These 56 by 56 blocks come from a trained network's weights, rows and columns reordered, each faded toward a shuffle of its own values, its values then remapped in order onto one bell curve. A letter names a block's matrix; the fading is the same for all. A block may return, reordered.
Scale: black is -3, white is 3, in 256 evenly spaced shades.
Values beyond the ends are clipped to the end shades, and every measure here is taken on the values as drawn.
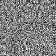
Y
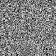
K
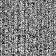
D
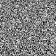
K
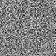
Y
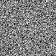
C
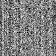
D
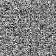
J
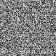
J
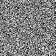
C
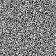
C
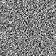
Y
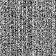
D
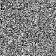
C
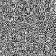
Y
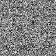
J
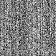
D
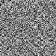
Y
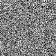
K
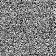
J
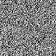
Y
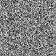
C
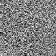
Y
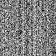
D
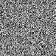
C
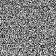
K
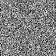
C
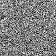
K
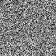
C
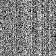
D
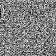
J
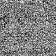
J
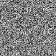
K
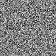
K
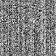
D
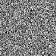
C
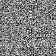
J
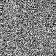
C
